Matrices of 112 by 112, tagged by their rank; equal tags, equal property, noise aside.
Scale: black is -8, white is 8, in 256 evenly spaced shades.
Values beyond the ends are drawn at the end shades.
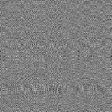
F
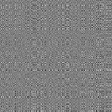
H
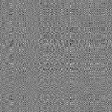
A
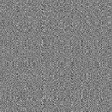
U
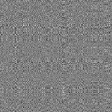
F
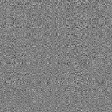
U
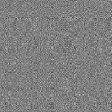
U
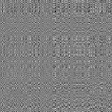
H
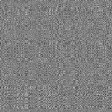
F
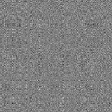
U
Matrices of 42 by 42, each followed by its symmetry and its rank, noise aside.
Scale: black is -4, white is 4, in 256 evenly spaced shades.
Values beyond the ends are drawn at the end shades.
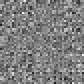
antisymmetric, rank six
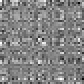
no symmetry, rank four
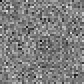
symmetric, rank eight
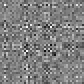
symmetric, rank four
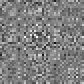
symmetric, rank four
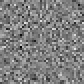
no symmetry, rank eight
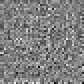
no symmetry, rank eight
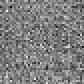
antisymmetric, rank eight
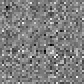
symmetric, rank six
